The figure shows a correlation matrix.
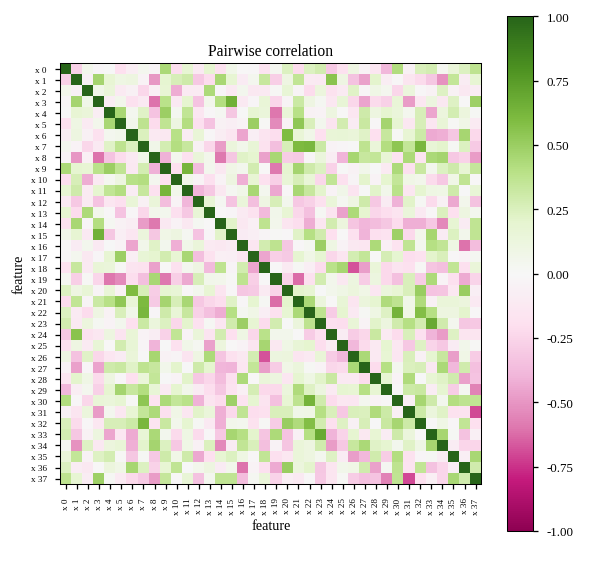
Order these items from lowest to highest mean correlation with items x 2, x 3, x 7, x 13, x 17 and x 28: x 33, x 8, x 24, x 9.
x 24, x 8, x 33, x 9
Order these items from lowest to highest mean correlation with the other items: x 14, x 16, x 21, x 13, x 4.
x 14, x 13, x 16, x 4, x 21
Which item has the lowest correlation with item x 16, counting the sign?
x 36
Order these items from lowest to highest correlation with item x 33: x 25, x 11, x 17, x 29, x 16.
x 25, x 29, x 11, x 17, x 16
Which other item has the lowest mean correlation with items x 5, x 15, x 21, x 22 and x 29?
x 19
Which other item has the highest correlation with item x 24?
x 1
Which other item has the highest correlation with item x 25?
x 18
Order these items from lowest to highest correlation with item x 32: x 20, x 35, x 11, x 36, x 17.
x 17, x 35, x 11, x 36, x 20
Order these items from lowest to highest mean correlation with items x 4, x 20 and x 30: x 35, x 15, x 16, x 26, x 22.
x 16, x 26, x 15, x 35, x 22
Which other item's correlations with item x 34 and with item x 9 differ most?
x 8
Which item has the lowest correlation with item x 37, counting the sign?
x 31
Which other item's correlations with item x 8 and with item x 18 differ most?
x 26
